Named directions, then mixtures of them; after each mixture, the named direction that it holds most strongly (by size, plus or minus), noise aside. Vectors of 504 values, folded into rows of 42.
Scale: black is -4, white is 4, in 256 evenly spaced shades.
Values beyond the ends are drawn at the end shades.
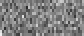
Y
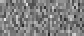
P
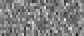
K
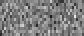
Y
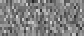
K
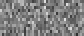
K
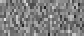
P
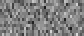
K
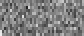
Y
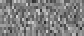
K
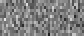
P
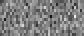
P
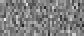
P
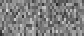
Y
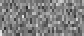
Y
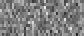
K
